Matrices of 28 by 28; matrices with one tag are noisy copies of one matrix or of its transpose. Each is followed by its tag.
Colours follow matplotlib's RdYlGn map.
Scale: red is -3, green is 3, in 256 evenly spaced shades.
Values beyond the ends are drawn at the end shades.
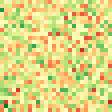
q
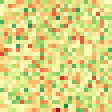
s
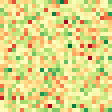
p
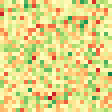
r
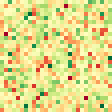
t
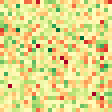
r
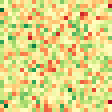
q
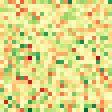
p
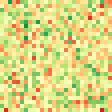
q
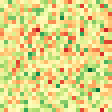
q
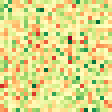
q
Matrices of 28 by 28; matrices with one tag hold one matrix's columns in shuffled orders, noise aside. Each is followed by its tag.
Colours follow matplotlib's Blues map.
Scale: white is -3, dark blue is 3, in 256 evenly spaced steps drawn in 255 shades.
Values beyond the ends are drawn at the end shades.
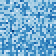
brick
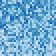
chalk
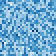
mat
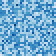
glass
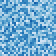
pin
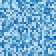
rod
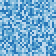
glass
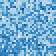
brick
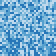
brick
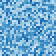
pin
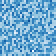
mat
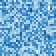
glass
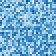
pin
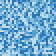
mat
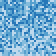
chalk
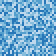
pin
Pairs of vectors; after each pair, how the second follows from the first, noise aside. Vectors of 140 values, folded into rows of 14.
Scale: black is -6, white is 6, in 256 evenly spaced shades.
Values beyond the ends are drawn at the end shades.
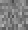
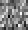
scaled up.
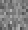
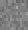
reversed, shrunk.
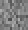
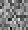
scaled up.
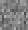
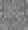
reversed, shrunk.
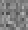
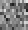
wrapped around, negated, scaled up.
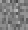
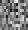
negated, scaled up.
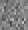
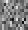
negated, scaled up.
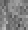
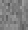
reversed, shrunk.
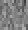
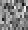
wrapped around, negated, scaled up.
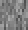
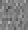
wrapped around, partly zeroed.
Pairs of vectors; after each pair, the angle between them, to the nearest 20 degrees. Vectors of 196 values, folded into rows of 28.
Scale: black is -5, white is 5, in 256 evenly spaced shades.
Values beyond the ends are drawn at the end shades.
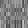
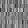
120 degrees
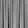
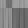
80 degrees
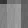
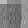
160 degrees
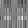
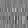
80 degrees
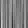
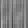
20 degrees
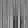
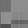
80 degrees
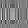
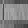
80 degrees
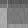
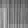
40 degrees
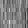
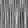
100 degrees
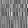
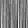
100 degrees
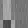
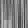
100 degrees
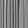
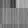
100 degrees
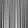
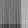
120 degrees
